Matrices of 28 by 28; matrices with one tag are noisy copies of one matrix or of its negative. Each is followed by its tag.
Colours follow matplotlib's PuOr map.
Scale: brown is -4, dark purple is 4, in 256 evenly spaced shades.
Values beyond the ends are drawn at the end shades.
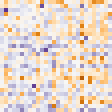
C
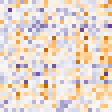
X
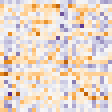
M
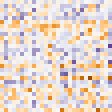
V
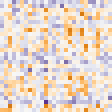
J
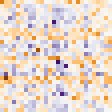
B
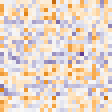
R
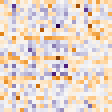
B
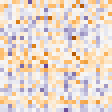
J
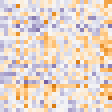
X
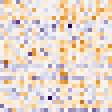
V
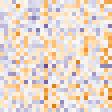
X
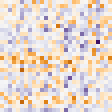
J
